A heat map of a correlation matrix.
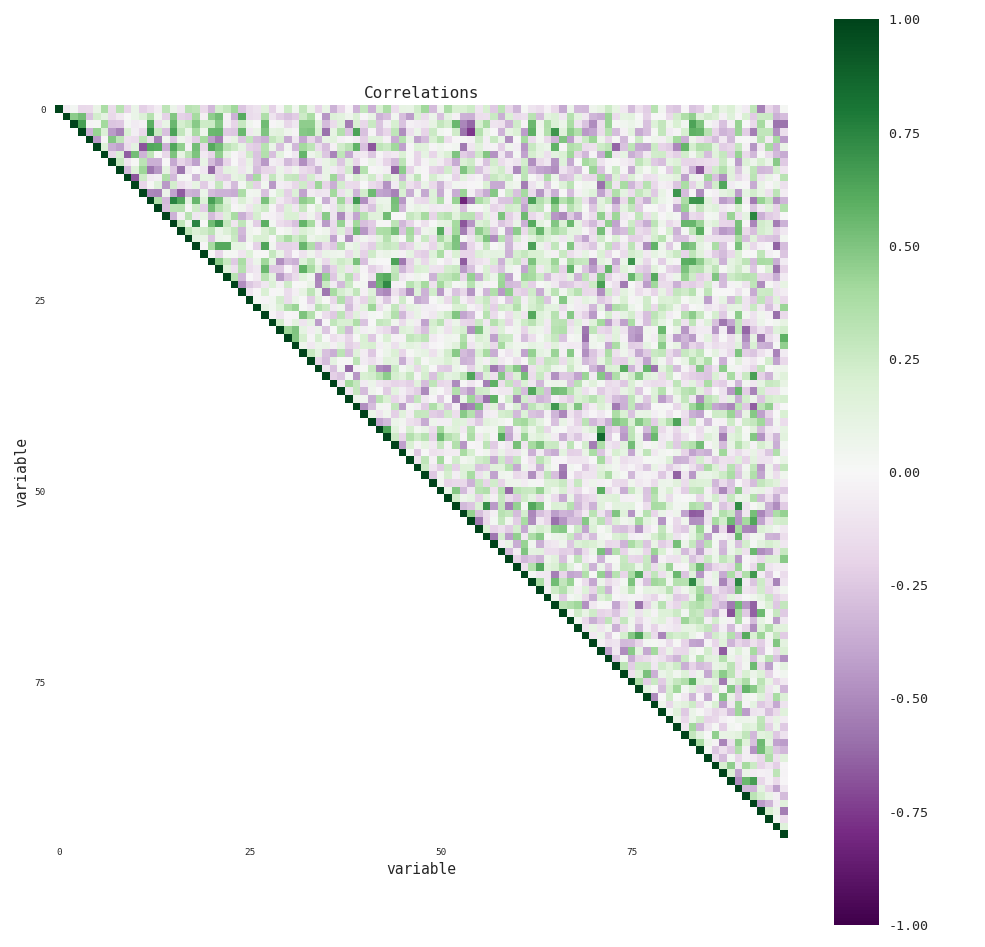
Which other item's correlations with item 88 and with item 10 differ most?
91
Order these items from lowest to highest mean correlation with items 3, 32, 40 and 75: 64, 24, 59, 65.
59, 64, 24, 65
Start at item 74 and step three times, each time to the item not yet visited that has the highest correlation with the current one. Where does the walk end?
87
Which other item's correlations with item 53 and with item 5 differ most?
12
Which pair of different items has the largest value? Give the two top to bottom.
43, 71
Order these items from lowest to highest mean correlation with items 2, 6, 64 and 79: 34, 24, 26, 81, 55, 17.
81, 26, 24, 34, 55, 17
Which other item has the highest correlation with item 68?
39
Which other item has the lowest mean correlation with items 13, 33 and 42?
11
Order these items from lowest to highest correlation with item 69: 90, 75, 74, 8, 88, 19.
8, 19, 74, 88, 75, 90
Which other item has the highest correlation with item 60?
63
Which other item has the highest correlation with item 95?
30
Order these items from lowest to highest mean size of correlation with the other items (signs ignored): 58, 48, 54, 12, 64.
64, 48, 58, 54, 12
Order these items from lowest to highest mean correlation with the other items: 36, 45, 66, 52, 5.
45, 36, 66, 5, 52
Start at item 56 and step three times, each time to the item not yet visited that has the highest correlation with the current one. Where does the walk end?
62
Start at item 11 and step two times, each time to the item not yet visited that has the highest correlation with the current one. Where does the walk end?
41
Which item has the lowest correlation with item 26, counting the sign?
72
